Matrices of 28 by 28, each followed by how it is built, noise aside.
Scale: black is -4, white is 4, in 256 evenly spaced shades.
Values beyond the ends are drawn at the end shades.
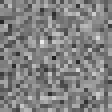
repeating rows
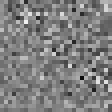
upper triangular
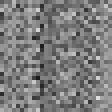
repeating rows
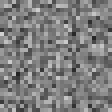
repeating rows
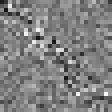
banded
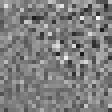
upper triangular
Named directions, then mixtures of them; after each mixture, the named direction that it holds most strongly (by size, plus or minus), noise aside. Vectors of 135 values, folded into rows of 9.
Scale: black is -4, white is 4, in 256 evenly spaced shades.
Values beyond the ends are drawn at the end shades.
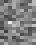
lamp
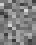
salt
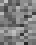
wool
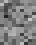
wool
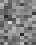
wool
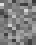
salt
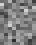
salt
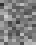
salt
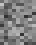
wool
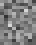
salt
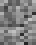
wool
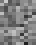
wool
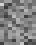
salt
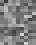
wool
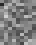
salt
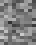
lamp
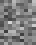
lamp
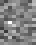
lamp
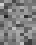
salt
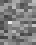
lamp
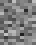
lamp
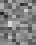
salt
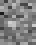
lamp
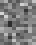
salt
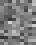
lamp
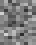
wool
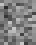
wool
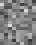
salt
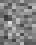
salt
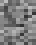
wool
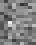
lamp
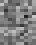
wool
